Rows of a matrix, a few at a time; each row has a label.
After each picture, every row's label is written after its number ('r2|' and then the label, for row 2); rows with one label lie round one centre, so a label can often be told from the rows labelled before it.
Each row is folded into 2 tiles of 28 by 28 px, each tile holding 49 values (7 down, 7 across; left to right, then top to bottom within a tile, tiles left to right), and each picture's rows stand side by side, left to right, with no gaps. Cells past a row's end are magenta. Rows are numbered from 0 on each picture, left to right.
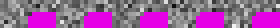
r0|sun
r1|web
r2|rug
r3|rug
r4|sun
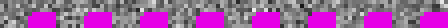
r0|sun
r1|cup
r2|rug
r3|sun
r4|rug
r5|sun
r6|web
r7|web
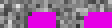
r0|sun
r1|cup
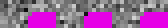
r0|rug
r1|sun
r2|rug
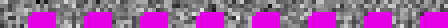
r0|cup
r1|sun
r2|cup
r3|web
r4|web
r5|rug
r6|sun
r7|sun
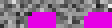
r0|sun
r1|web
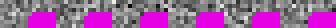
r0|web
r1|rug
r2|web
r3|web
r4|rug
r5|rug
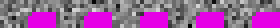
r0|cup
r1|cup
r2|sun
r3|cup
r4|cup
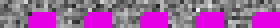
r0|sun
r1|web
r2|web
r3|rug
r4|cup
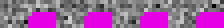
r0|rug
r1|web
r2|web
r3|web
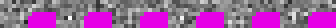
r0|rug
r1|web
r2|cup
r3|web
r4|cup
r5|web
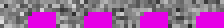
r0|sun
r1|sun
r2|cup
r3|cup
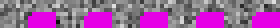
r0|sun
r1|cup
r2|sun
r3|web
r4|web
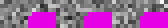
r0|web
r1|cup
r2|web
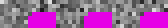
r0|web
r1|rug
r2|sun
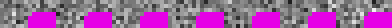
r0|web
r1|web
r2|web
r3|cup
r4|cup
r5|web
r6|cup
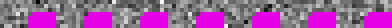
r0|cup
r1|sun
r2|web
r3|sun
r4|web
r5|rug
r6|web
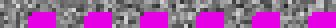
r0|sun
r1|web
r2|web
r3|rug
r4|web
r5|rug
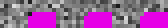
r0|sun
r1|cup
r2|web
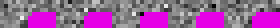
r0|rug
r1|rug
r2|sun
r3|web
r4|rug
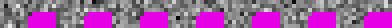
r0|sun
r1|cup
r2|sun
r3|cup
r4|sun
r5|rug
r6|web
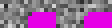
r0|sun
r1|rug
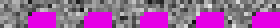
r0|sun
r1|rug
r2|cup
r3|rug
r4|sun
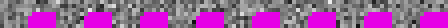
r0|cup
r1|web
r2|sun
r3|rug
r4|cup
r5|web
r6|cup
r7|sun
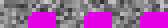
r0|web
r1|cup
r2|web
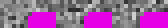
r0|cup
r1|rug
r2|rug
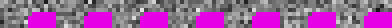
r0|cup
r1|sun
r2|rug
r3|rug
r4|rug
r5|cup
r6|web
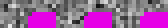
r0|sun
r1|web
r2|cup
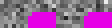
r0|web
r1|web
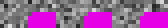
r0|sun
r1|cup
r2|web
